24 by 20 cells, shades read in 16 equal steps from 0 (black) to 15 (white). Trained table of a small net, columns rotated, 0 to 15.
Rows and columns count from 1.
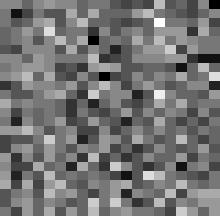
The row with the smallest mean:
14
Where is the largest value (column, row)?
15, 3
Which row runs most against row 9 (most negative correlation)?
10
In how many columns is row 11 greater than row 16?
9
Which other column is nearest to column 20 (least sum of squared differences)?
18
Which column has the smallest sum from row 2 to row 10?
12
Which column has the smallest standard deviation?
4
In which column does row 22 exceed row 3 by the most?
20
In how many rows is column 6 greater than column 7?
10
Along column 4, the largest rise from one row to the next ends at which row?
19
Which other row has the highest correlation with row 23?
11
